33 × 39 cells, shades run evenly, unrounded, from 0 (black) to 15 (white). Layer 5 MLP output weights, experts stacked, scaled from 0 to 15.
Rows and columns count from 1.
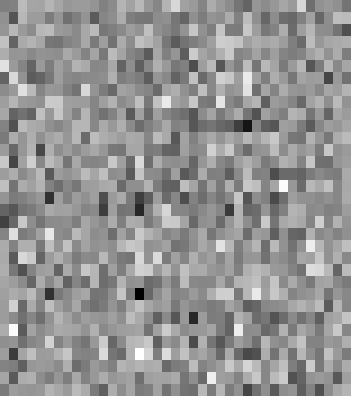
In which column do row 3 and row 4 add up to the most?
25
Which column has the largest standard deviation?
16
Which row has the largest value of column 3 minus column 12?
8
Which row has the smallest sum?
17
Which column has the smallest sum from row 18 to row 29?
22
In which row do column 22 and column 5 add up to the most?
3
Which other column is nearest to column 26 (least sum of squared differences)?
31
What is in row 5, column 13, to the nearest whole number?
11
